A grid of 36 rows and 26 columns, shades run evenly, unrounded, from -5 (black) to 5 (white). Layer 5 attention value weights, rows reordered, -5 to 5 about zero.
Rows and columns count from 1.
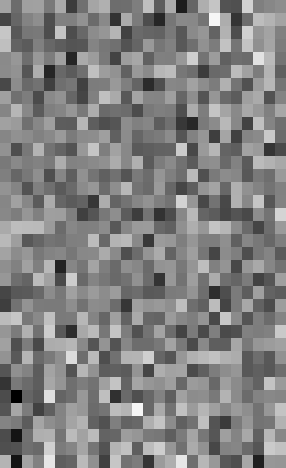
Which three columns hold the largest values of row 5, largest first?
24, 18, 25
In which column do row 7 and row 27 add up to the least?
14
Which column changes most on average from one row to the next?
20
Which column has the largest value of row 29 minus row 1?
17
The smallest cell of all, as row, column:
31, 2
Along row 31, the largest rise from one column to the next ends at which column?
5
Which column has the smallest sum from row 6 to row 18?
7
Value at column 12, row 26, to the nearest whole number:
0
